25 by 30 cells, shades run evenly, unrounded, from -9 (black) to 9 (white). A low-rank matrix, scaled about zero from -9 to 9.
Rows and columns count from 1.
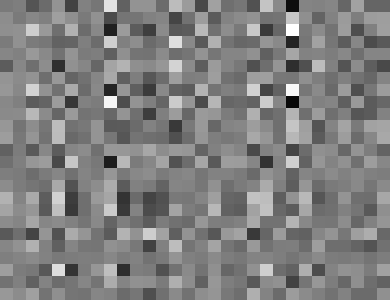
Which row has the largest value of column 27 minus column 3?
20
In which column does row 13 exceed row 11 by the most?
14
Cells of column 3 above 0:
15
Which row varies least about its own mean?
22
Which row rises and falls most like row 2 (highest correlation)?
11
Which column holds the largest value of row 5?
23
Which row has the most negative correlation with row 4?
2
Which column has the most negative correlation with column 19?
17
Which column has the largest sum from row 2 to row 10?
3
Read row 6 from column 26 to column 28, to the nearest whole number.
0 -3 1
